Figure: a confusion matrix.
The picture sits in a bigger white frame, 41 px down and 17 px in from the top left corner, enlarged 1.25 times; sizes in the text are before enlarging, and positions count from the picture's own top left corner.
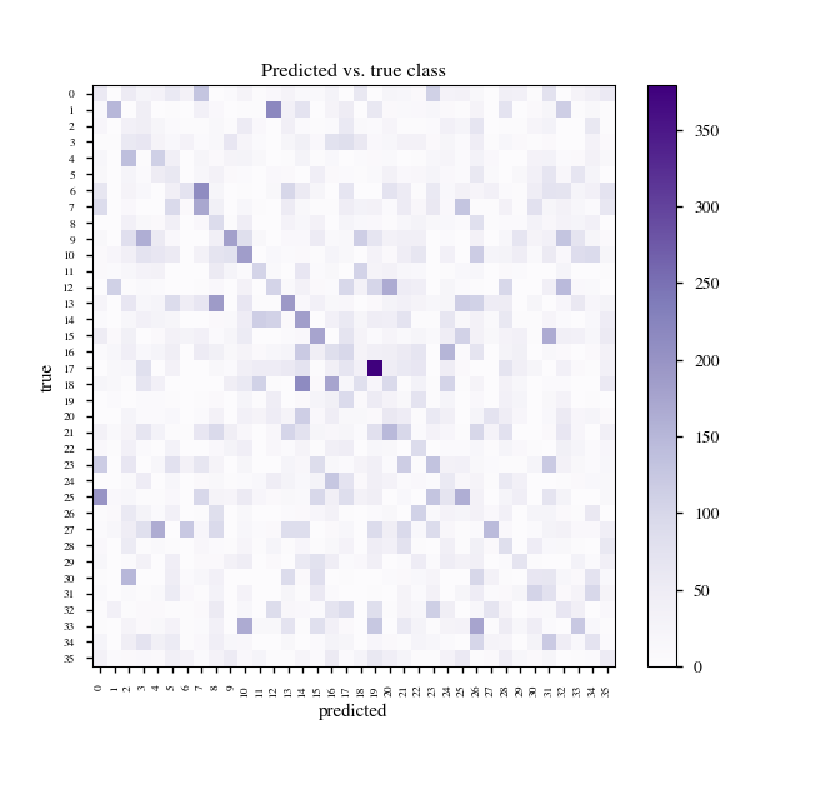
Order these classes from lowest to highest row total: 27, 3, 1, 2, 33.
2, 3, 1, 33, 27
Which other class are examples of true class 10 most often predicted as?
26
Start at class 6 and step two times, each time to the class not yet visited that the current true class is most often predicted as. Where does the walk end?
25
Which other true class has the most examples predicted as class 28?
12
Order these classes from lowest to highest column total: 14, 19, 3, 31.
3, 31, 14, 19
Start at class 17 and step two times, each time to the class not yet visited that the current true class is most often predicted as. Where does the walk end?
22
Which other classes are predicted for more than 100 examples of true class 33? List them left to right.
10, 19, 26
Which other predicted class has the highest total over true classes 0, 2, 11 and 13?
8
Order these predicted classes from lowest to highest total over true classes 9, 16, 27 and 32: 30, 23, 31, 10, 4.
30, 31, 10, 23, 4
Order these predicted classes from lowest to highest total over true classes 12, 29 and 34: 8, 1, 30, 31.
30, 8, 1, 31
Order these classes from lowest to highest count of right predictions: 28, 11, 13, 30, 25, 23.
30, 28, 11, 23, 25, 13
